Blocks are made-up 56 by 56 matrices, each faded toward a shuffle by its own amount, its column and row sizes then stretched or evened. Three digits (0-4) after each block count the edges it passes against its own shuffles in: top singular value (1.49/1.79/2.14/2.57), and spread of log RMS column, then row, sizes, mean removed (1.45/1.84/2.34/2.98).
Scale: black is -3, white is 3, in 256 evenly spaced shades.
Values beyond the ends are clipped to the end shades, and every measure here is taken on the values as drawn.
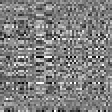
4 1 4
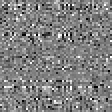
3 0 3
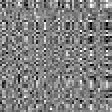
4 4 2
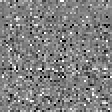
1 1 3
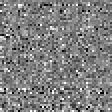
0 1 3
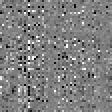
2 4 2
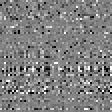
3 0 4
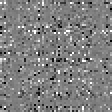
1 3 3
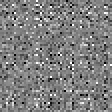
3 2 3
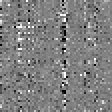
3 3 2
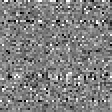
1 0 3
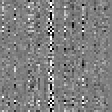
3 4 1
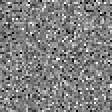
1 0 0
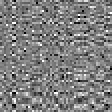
4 2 2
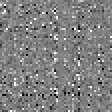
0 3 2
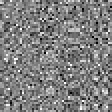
3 1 0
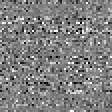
0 0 4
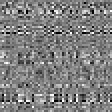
4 2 4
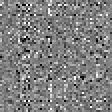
2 3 2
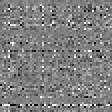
3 2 4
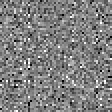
2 2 0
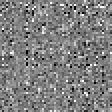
0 3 2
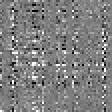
3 4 3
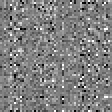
1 4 3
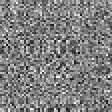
3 1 1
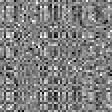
4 2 2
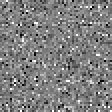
0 1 2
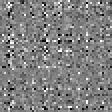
2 3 3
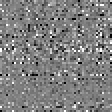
0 3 4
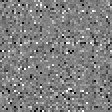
1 1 2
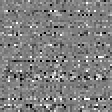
0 2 4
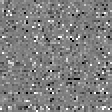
0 1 3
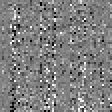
0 4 1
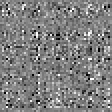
2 3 3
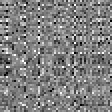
4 3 2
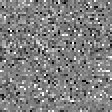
1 0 2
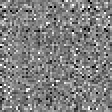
2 2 0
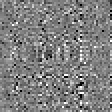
3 3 1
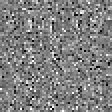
1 1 0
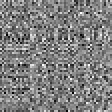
3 0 3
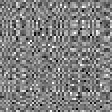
4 1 1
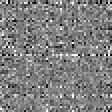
2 3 3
